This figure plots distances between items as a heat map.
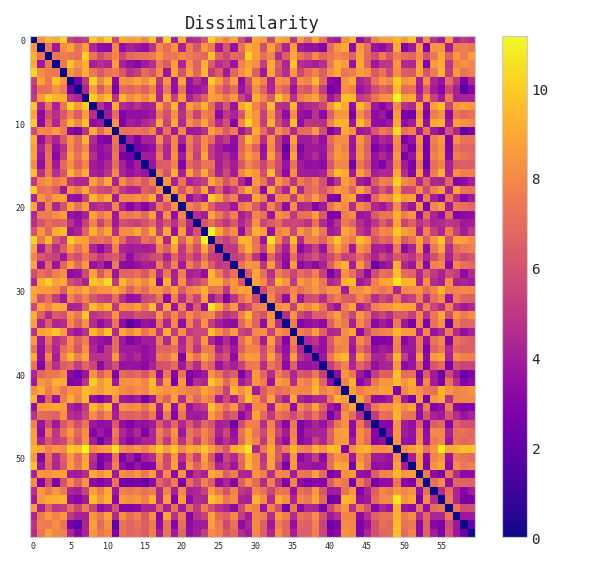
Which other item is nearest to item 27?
46
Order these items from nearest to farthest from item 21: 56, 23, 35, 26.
23, 35, 26, 56
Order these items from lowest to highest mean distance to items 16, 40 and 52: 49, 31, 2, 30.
31, 2, 30, 49
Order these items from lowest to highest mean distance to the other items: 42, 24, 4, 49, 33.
33, 4, 24, 42, 49
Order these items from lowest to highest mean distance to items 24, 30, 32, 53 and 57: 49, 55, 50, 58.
58, 50, 55, 49
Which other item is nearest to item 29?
17
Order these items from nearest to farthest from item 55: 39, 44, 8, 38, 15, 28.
44, 28, 39, 15, 38, 8
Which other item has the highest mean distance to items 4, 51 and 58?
49
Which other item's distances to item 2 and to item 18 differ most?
24
